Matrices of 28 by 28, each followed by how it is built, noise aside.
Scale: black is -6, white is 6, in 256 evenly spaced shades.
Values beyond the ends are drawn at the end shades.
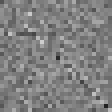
diagonal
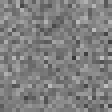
low rank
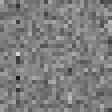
uneven columns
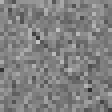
diagonal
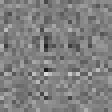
low rank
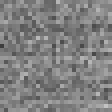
blocks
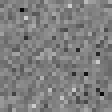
sparse
